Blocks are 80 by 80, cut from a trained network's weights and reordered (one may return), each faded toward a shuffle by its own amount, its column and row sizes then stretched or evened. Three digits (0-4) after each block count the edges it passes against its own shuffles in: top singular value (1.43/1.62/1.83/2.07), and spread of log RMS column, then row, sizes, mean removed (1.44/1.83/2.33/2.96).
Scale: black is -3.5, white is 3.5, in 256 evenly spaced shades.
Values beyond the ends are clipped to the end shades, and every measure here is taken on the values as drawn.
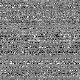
1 0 4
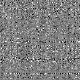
0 1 4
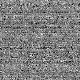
2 0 2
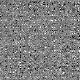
0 3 2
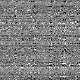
3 3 3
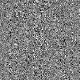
0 3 0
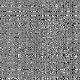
3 2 4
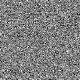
1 0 2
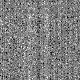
2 0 2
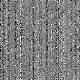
4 4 1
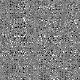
0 3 3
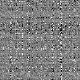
2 4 3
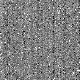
0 2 0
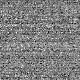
2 1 1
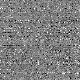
0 1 3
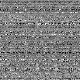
3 0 4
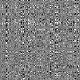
4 4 3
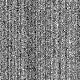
4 1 0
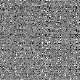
1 3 2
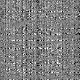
4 2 4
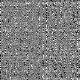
1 4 0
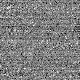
1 0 1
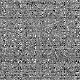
2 3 1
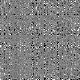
0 4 3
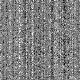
4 3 1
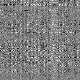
3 1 4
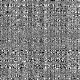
4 0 4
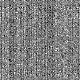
4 0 3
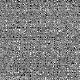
1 3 2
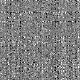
2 2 3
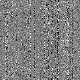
0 4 0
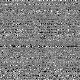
1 0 4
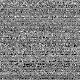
3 1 3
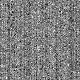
2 0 0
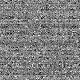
2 0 1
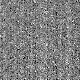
1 1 1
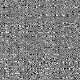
0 0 4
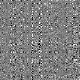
3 4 3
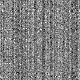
4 0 2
